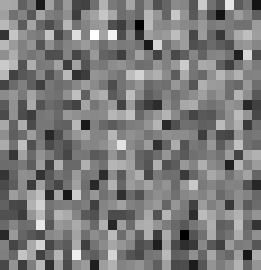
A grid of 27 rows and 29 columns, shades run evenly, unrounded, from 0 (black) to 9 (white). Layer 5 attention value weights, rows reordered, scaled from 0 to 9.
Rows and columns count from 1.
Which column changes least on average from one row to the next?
24
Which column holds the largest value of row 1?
26
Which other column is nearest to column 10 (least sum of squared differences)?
20
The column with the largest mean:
27
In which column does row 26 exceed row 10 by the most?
13
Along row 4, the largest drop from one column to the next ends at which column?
14
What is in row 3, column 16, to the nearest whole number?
0
